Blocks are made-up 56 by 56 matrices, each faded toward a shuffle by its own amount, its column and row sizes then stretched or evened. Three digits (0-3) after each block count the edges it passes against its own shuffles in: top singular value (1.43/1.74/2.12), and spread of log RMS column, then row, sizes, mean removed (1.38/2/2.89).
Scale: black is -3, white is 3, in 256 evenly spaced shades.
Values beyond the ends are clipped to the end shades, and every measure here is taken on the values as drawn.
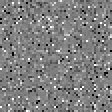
1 0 0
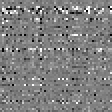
2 1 3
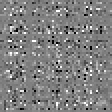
0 3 3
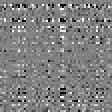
3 2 3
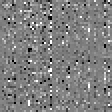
1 3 1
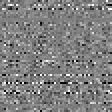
2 1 3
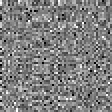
3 1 0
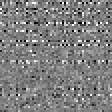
3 1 3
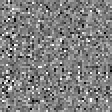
1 1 1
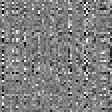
3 3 1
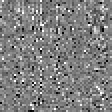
2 2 0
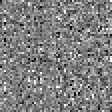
1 2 0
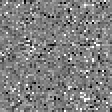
1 1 1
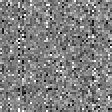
0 2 0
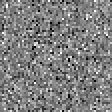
0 1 0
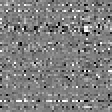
2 1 3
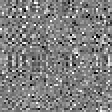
3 1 1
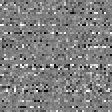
0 0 3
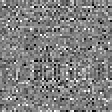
3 1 2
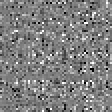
1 2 2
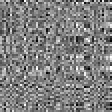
3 2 2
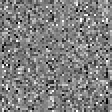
1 2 0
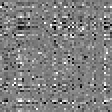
3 2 2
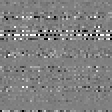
2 0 3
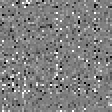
0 2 1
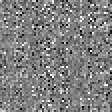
1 2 1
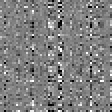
3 3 2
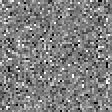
1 1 0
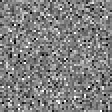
1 0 0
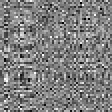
3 2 0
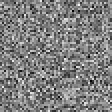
2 0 0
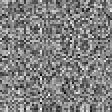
3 1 0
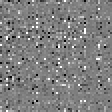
0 2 2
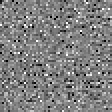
2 0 2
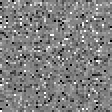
1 1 0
